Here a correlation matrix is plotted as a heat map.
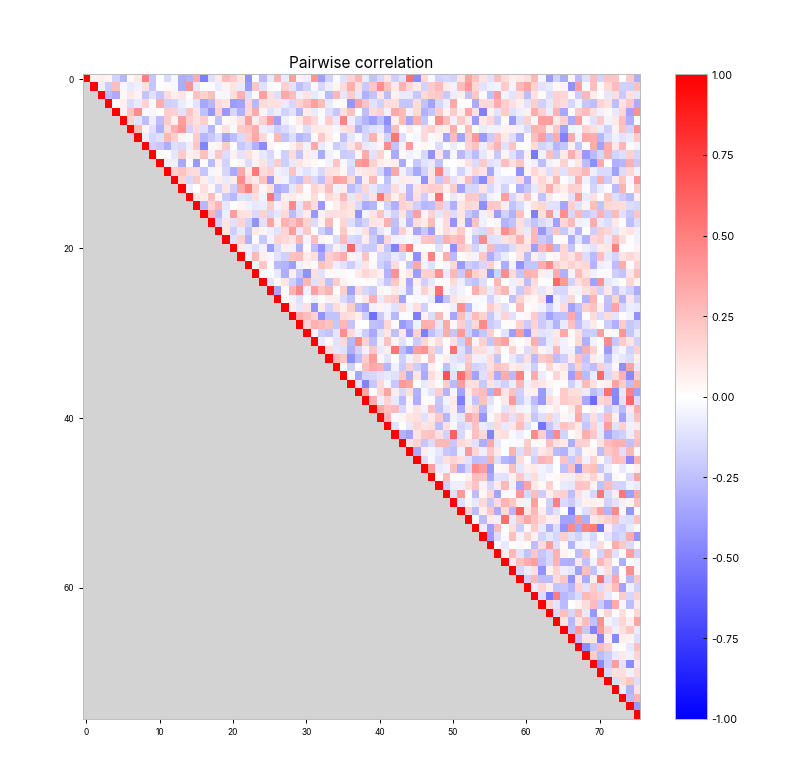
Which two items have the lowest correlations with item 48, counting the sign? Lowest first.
26, 59
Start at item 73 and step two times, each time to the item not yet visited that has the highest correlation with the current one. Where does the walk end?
35
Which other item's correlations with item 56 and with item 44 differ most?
20
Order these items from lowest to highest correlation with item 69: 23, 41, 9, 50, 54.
9, 54, 23, 50, 41
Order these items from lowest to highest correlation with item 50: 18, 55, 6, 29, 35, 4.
55, 35, 29, 18, 4, 6
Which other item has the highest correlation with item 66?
53
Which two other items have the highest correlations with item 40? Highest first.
14, 1
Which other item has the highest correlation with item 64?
24
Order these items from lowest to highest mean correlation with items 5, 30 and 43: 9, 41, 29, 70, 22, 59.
41, 29, 9, 59, 22, 70
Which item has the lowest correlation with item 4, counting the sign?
54
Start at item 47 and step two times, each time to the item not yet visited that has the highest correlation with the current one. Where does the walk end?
12
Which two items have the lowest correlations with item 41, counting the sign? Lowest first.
62, 5
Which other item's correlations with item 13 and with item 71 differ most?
37
